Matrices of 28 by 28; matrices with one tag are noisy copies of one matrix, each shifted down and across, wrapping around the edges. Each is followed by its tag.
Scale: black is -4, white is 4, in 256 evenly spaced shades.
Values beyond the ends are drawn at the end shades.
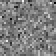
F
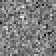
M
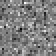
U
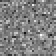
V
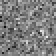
M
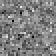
F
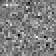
V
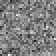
V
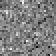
M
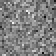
M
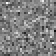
V
